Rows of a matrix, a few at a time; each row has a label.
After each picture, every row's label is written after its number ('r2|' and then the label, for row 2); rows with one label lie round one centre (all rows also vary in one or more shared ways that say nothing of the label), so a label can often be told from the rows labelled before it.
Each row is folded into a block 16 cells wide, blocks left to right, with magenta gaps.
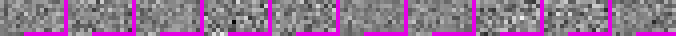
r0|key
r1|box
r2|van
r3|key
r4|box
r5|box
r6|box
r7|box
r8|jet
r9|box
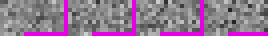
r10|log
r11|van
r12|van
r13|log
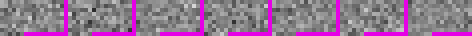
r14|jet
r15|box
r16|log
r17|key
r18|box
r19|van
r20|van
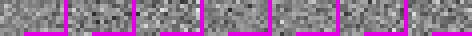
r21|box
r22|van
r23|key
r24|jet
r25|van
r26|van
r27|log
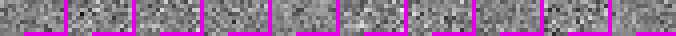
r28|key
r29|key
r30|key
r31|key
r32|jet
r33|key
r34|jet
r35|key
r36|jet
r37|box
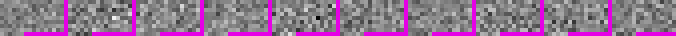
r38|van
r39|jet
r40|box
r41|van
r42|key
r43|key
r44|jet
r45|jet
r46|key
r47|box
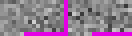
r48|jet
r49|jet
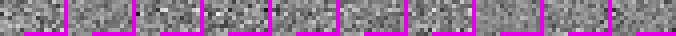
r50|jet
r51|box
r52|key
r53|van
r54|key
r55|log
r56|jet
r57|box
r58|van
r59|box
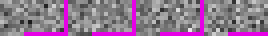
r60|key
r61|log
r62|log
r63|box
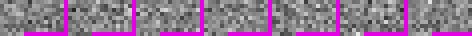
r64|box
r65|key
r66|key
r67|box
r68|log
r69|van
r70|log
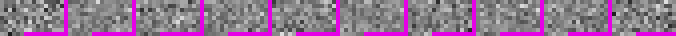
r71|van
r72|log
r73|box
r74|key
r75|log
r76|log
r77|van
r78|box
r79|jet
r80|box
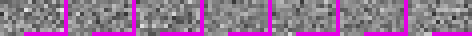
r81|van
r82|box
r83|log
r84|van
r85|van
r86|box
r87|van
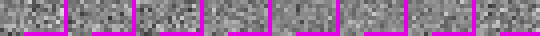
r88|key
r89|log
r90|key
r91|van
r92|box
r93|van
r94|log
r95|key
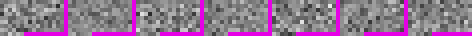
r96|box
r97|van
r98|jet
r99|van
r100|log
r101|log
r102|log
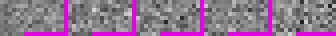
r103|van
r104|key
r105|key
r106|jet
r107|jet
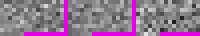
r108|box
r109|key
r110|log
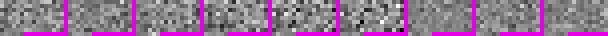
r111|jet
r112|box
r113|van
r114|van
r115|jet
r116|log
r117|van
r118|log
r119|key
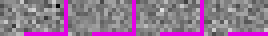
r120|van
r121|log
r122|key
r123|van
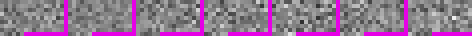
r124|log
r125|key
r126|box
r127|key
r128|van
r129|van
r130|box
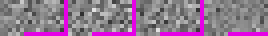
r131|log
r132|van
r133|log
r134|van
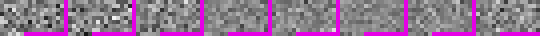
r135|box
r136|box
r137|jet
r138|log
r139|key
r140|jet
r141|jet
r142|log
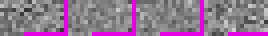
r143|jet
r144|log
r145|log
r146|box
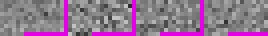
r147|key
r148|box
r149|box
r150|log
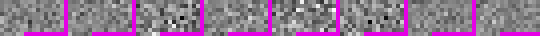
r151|key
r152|box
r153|van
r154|box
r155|key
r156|key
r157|log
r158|log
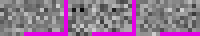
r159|box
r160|key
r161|box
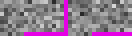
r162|jet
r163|log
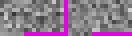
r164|log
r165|box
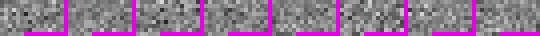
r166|log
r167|van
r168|log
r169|jet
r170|key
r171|jet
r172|box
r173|log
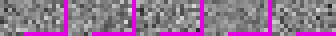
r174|log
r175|box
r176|key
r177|jet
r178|box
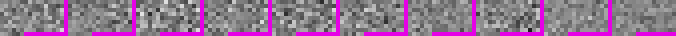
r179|jet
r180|box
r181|log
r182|key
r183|van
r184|key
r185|log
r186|jet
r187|box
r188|log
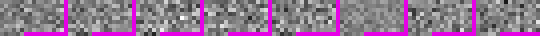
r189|key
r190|jet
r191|jet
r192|key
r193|log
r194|box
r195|box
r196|key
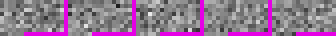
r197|key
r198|van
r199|van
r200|box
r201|box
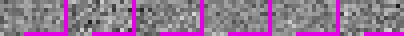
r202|log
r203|key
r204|key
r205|van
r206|log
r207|jet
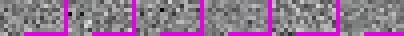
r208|log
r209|van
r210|jet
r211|jet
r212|box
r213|van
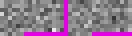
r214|box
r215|key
